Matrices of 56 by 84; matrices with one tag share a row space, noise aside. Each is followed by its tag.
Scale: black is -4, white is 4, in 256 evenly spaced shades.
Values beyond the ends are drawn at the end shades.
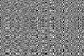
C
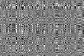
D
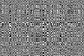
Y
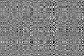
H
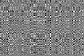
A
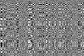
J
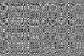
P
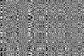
J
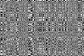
J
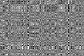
P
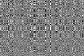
A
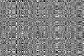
D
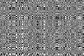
D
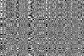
J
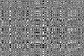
Y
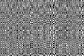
H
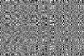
C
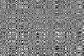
D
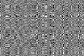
C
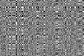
D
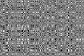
P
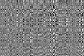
H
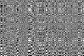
J
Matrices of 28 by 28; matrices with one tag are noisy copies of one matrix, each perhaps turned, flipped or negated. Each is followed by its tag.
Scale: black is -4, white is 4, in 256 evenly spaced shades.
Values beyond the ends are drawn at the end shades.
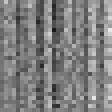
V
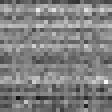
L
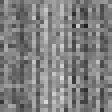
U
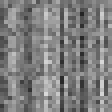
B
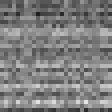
L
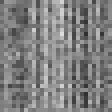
U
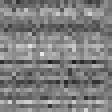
B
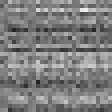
B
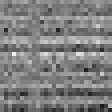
V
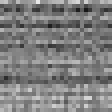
L
